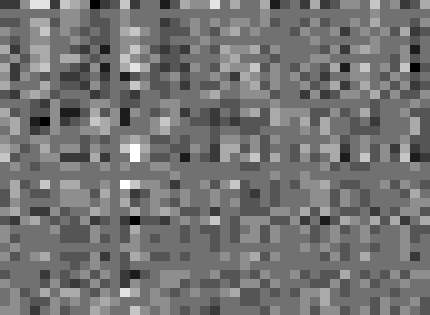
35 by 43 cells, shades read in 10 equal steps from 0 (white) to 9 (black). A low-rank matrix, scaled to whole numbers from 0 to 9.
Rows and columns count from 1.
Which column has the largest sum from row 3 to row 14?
42
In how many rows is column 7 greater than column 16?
12
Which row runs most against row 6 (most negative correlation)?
22
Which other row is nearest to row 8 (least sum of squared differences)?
6
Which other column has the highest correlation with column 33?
2
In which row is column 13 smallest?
21
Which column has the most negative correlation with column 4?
17
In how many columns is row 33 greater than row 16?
14
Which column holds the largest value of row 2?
10
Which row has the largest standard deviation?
1
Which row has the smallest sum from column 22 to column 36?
8
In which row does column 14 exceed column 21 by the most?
25
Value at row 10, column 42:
7
